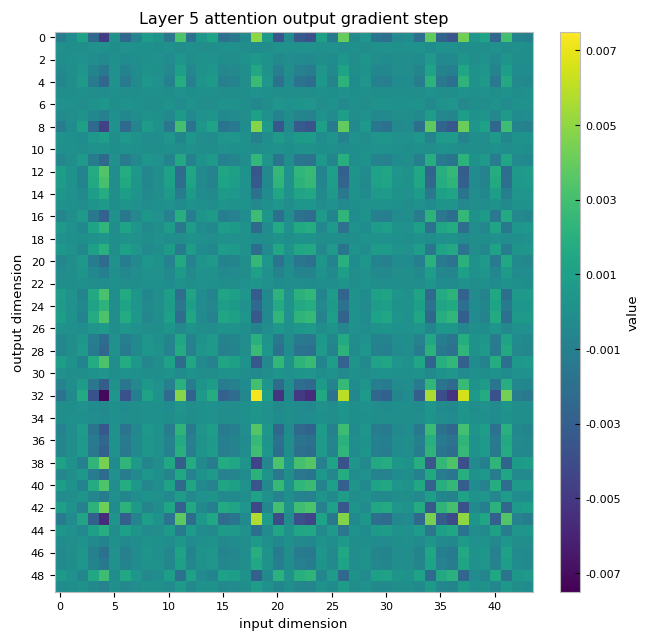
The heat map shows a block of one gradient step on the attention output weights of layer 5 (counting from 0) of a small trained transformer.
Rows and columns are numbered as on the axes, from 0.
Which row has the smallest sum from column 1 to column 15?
32
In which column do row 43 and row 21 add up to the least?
4
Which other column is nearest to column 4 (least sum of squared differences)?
23
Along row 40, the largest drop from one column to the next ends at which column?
37
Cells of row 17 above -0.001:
38
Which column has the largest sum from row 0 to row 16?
18
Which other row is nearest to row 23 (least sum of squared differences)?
13
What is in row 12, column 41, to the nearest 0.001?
-0.002
